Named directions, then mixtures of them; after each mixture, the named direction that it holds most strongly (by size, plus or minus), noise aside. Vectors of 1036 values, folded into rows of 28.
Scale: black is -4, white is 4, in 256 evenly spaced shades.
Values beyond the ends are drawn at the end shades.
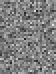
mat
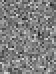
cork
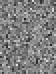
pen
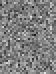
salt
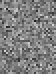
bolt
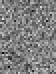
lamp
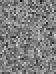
pen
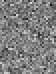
cork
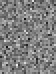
pen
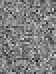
bolt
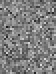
bolt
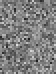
pen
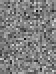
mat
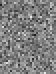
salt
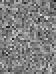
bolt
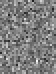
pen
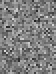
bolt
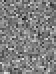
cork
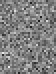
lamp
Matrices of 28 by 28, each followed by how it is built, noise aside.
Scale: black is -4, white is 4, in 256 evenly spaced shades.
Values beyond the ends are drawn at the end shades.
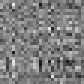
low rank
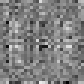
low rank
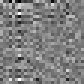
low rank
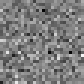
uneven rows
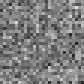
blocks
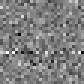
uneven rows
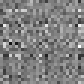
low rank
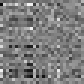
low rank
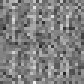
blocks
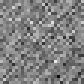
Hankel
